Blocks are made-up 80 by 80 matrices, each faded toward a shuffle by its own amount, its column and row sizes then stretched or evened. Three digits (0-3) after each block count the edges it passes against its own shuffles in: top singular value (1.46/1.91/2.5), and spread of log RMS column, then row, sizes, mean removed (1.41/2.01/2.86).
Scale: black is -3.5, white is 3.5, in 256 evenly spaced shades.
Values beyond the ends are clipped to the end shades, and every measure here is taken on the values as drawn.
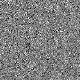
0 1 1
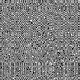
3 1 0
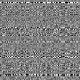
3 0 3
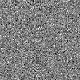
2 0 0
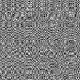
3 1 1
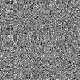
2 0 0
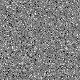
1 1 0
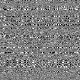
2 0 3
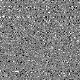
1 1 2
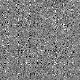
0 2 2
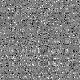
2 0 1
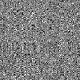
2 1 1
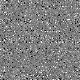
0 1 2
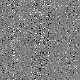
0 2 2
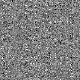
1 2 1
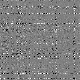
0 2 3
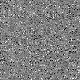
2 0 1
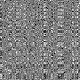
3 2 0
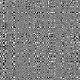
3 3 3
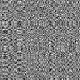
3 1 1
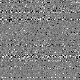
2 1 3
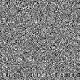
2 0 1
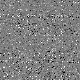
0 1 2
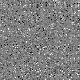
1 0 1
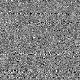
1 0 2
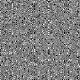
2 2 1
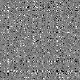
2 2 2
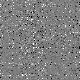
0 2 2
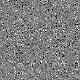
1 2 1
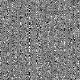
1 3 0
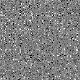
1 2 1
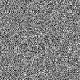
2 0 1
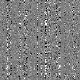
2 3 1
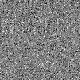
1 0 0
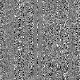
0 3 0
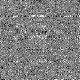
2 0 2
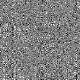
2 2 1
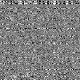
2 0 3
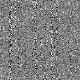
1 3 0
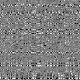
3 0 3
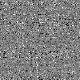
1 0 2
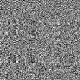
2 1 1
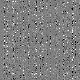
0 3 0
